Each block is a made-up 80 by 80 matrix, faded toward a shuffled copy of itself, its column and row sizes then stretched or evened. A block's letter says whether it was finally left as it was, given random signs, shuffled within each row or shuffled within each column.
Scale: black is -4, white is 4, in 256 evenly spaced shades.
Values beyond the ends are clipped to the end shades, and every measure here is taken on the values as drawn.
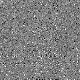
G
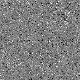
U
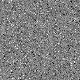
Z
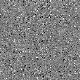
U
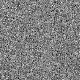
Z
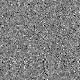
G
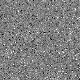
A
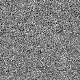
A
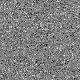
A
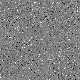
A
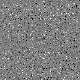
U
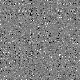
G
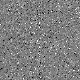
Z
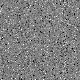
Z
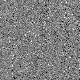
Z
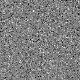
U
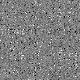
G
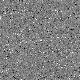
A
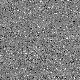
A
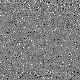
A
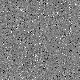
Z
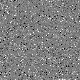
A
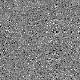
G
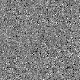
G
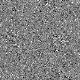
U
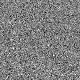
A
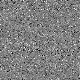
A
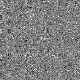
G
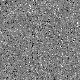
Z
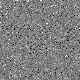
A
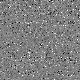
A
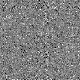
G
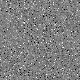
Z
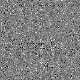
G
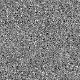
U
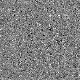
U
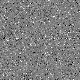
A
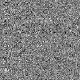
G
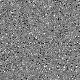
A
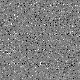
A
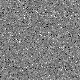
A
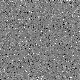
A
